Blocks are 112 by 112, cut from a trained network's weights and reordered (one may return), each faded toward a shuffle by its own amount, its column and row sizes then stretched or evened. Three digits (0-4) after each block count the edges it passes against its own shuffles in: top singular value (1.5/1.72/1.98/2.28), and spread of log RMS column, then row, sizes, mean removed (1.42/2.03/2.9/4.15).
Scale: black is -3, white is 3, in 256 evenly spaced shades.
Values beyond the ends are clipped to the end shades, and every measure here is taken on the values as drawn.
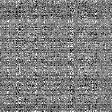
4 3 1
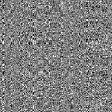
4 3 1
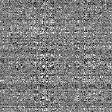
3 3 1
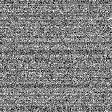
3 0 1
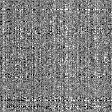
4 1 3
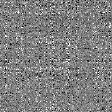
0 3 2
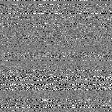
2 0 4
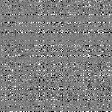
1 3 4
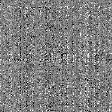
1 3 2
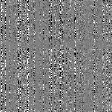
0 4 2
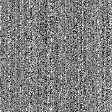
2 2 0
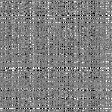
4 2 4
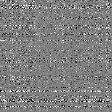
0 2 4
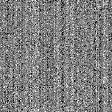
3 2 1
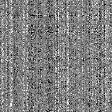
4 3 2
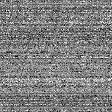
4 0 2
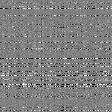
3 0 4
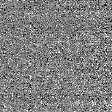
0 2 0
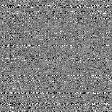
1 2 4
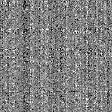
3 2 2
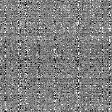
2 3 1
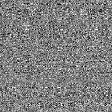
2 0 3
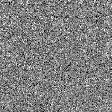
0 1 1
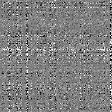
2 3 3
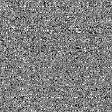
0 0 3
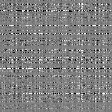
4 1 4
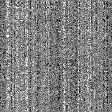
4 3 1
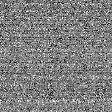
1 1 2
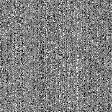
1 2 0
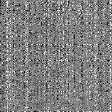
3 3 3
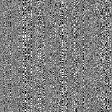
3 4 0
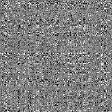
2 3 3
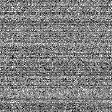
4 2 1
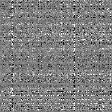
3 3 3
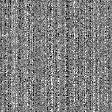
4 3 1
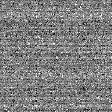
3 1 1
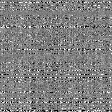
2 0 4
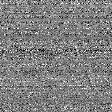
1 0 3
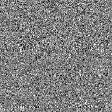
1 1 2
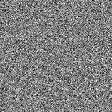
1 0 1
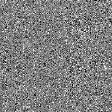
0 3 1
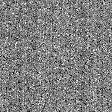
0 0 1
